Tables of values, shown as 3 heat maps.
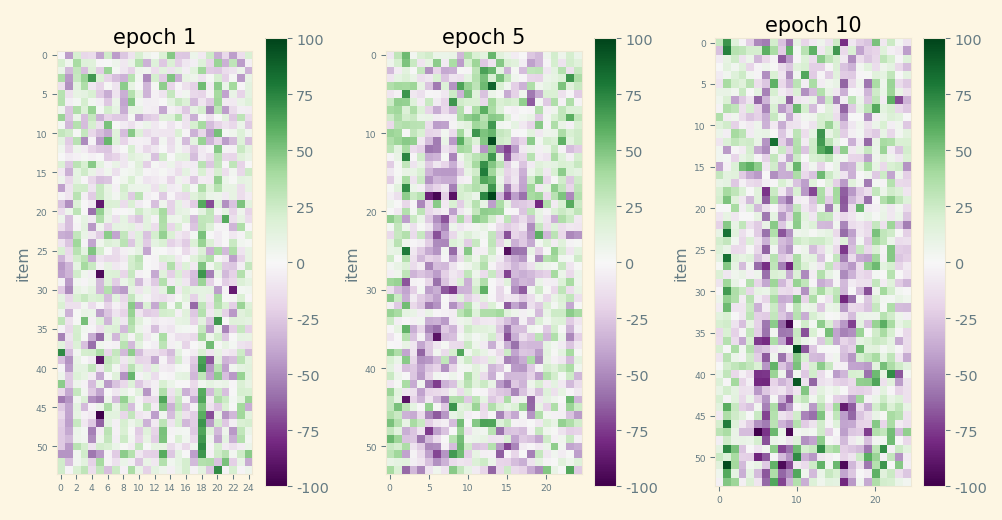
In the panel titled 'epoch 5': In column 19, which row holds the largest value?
23
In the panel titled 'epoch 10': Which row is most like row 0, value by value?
46
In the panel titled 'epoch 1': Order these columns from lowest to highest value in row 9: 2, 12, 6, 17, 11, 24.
24, 12, 11, 17, 2, 6
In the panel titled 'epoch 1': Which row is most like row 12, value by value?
16
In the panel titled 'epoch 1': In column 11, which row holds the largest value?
45
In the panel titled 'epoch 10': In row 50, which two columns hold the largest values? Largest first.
10, 19
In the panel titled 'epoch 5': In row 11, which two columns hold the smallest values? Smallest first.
6, 8
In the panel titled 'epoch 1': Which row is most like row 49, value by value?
48
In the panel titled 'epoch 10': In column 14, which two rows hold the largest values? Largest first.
13, 35
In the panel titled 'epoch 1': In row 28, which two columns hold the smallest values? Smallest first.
5, 19
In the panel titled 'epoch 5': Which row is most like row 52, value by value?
27
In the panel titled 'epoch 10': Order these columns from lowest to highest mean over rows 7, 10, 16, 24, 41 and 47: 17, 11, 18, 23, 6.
6, 23, 17, 11, 18
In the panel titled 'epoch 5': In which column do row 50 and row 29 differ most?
2
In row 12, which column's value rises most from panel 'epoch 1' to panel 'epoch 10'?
7
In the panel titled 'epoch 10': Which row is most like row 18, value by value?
45
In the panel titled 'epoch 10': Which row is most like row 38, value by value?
8
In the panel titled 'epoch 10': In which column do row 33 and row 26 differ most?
1
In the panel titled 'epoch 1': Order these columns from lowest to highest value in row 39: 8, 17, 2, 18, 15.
17, 8, 2, 15, 18
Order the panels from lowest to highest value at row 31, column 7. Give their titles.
epoch 5, epoch 1, epoch 10
